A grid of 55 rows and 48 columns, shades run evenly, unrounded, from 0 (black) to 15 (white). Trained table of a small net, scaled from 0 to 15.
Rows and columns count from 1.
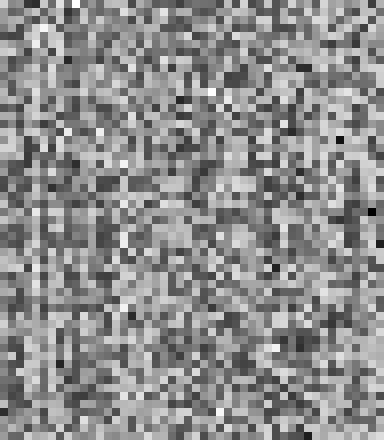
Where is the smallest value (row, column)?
27, 47
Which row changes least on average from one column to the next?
38
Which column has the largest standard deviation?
34
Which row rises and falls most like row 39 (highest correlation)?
21
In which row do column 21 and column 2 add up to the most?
17
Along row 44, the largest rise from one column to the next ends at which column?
4
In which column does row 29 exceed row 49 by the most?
36
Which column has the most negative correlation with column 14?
32
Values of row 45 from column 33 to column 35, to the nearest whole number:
12 10 6
